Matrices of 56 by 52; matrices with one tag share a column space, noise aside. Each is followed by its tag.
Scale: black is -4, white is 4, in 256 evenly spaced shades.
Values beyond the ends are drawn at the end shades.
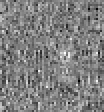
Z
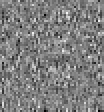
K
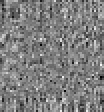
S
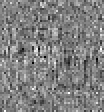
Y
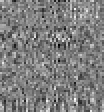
S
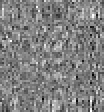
S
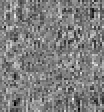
S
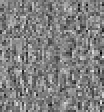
Z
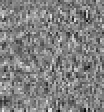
K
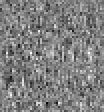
Z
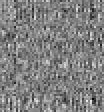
S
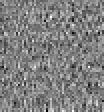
K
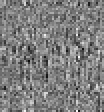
Y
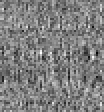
Z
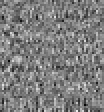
K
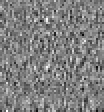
K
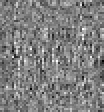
Y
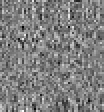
S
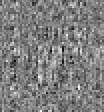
Y
